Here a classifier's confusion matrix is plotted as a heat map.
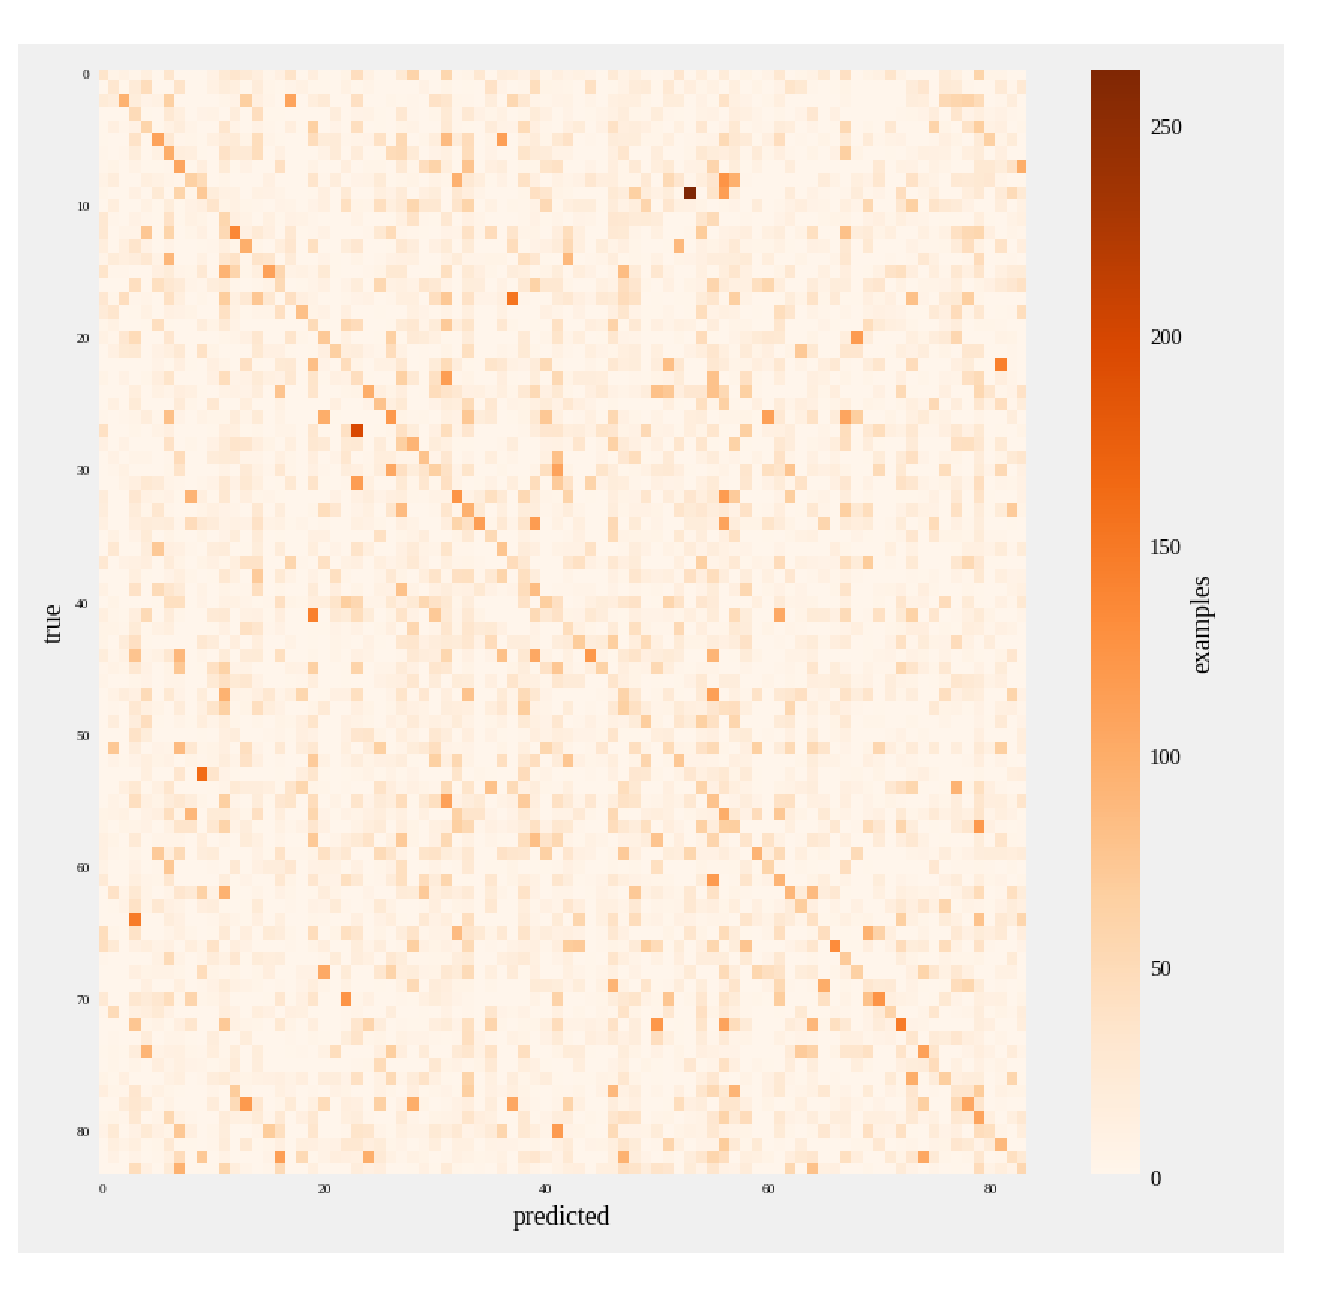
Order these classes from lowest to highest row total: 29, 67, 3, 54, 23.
3, 67, 29, 23, 54
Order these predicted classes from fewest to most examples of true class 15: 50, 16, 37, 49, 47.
49, 37, 50, 16, 47
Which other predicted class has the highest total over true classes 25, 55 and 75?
31
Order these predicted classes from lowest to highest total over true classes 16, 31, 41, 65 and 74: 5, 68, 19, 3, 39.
68, 5, 3, 39, 19
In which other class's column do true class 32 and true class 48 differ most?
8
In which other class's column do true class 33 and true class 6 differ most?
82
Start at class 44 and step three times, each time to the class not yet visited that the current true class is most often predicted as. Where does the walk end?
23
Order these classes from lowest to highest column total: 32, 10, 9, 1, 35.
1, 10, 9, 35, 32
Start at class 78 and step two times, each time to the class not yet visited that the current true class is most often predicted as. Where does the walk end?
52
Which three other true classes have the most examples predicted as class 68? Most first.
20, 26, 59
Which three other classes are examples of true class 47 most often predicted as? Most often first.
55, 11, 33
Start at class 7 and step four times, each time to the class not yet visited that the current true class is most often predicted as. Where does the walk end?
14
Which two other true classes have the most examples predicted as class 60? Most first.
26, 16
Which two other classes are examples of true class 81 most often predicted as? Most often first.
56, 51
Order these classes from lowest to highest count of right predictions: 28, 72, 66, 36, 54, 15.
54, 36, 28, 15, 66, 72
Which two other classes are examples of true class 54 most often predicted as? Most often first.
77, 35
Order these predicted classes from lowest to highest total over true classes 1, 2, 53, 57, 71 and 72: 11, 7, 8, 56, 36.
36, 8, 7, 11, 56
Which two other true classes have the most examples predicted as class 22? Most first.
70, 40
